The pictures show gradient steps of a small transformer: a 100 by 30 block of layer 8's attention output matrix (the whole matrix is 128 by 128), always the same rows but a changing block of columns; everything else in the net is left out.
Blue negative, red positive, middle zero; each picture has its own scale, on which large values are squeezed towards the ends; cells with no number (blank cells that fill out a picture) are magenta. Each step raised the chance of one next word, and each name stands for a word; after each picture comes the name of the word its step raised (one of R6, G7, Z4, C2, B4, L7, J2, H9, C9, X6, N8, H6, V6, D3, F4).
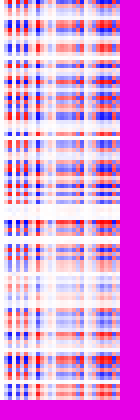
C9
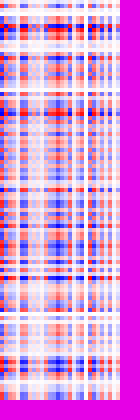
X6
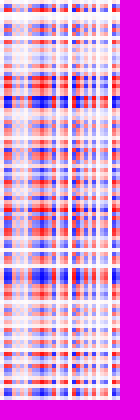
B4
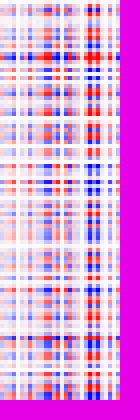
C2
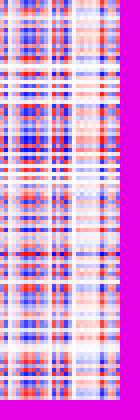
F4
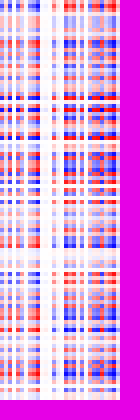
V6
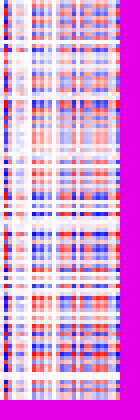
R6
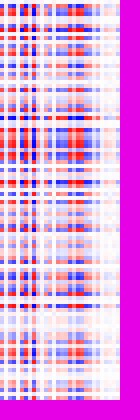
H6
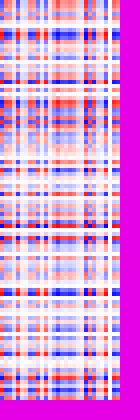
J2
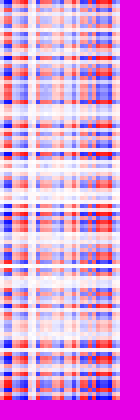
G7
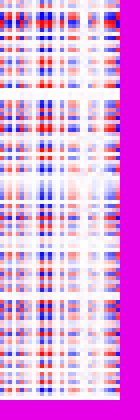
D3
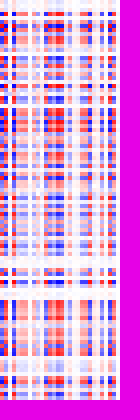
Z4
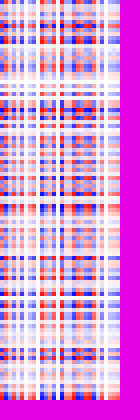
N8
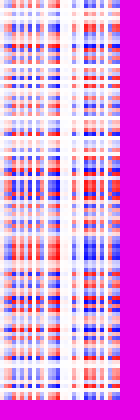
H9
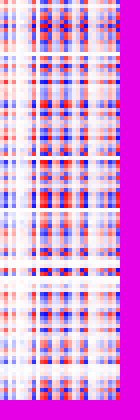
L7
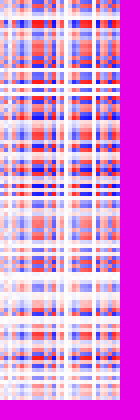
C9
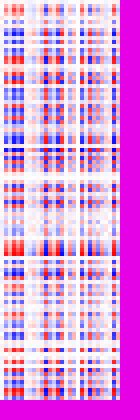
F4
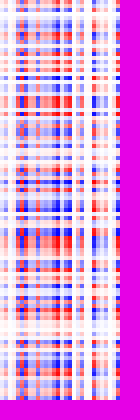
B4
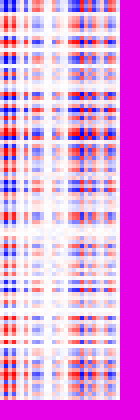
V6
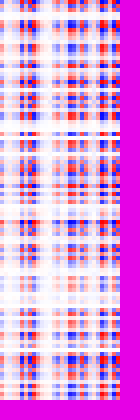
C9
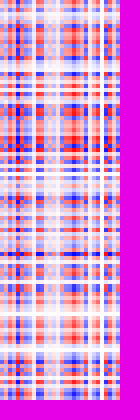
F4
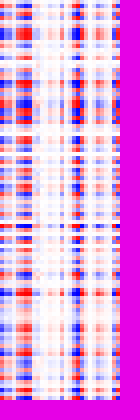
J2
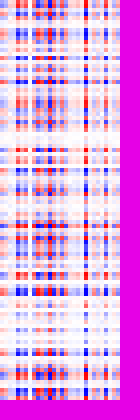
J2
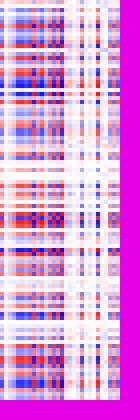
G7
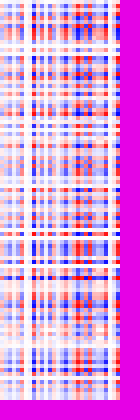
X6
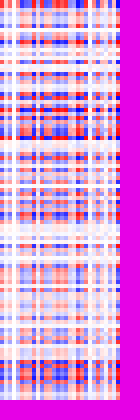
V6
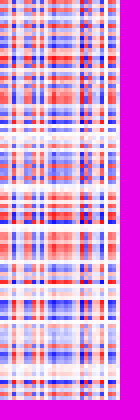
Z4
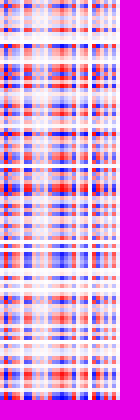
H9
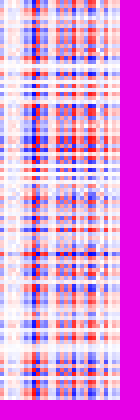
F4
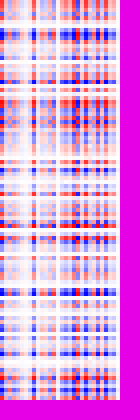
J2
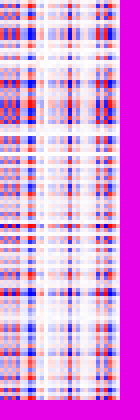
J2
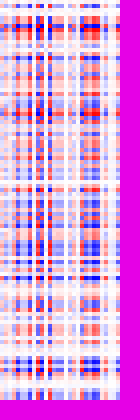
X6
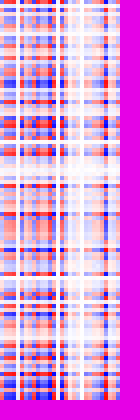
G7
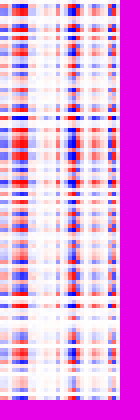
H6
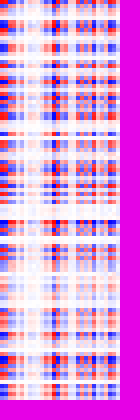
C9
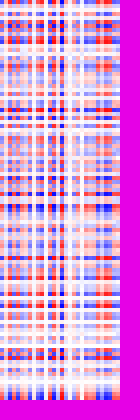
N8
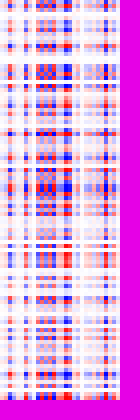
H9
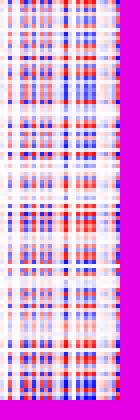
G7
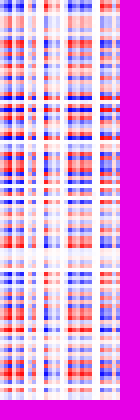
V6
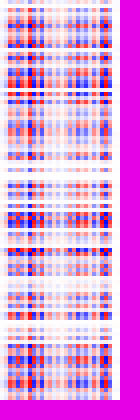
G7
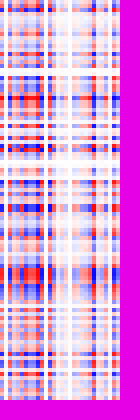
B4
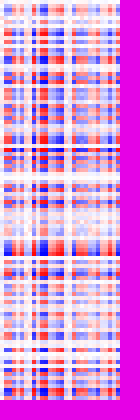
F4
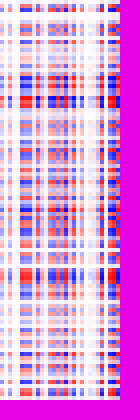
B4
